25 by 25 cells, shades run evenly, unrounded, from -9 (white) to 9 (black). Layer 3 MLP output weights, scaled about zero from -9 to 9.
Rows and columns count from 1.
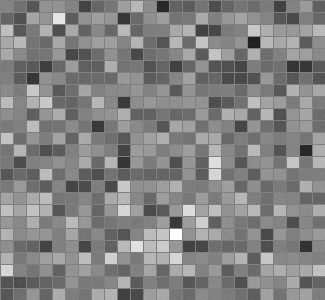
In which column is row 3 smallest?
20
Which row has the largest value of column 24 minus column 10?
21
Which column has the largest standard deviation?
10
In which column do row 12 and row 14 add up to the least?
17
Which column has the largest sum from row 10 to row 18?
8
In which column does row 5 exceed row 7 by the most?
11
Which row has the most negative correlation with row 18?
25
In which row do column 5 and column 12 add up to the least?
2
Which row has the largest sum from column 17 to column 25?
6
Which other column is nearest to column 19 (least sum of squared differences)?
18
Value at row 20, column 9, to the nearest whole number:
2
